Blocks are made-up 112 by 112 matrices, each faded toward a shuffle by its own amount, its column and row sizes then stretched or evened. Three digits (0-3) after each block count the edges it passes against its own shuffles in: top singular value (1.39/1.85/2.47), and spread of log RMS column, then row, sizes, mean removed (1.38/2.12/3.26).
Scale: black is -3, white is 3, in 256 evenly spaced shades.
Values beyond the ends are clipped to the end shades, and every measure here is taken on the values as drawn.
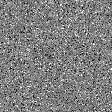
1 0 0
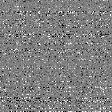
2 1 3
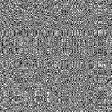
3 2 0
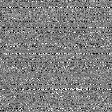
2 0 3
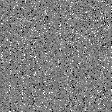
0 2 0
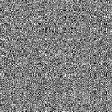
3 2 2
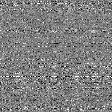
2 0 3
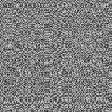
3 0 1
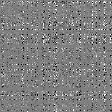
0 3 3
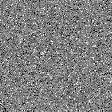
1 0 0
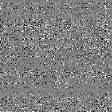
2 1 3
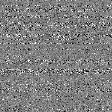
0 1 3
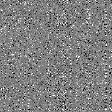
2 2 1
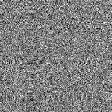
2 0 1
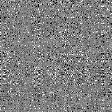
2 2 2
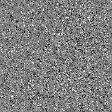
0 2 1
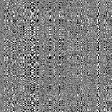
3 3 2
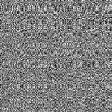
3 1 2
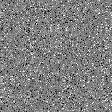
2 0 0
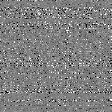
2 1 3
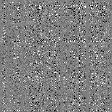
0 3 2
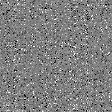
1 2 1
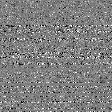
0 0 3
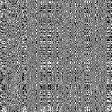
3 3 1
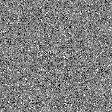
0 1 1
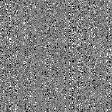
0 3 0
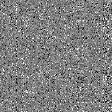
2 2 1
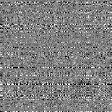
3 1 3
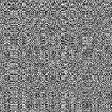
3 1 2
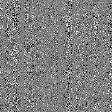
0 3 1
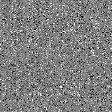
1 1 1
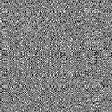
3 1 1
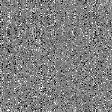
2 2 0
